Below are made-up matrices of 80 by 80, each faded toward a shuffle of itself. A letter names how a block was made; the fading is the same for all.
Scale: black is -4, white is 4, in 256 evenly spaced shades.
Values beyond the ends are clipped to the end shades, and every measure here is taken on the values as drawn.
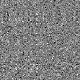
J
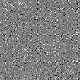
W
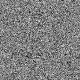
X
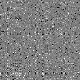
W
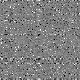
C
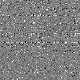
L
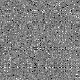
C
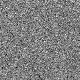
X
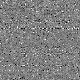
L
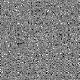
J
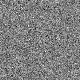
X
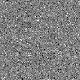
J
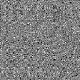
J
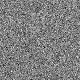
X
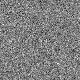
X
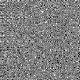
J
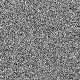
X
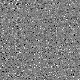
L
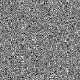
J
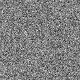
X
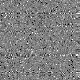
C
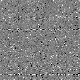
C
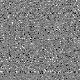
C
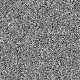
X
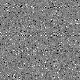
L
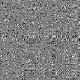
W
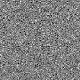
J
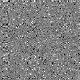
W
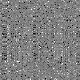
W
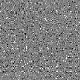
W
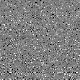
L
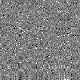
W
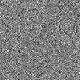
J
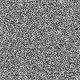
X
